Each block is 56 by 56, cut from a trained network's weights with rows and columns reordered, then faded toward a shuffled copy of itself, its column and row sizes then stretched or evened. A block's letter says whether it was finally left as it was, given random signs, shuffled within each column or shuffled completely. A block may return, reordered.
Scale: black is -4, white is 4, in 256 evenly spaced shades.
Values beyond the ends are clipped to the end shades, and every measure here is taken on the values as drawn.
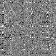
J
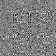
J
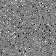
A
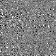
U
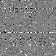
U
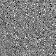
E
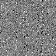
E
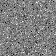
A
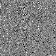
E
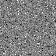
A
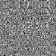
J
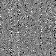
E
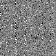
E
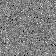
A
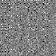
J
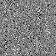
E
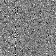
E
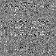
U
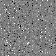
E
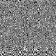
J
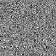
J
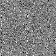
E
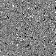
E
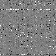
J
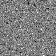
A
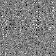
U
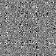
U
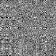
J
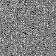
E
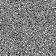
A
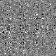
U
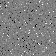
A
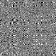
J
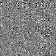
J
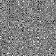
J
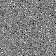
A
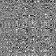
J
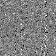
E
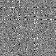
U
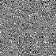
J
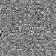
J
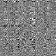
J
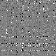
J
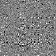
J
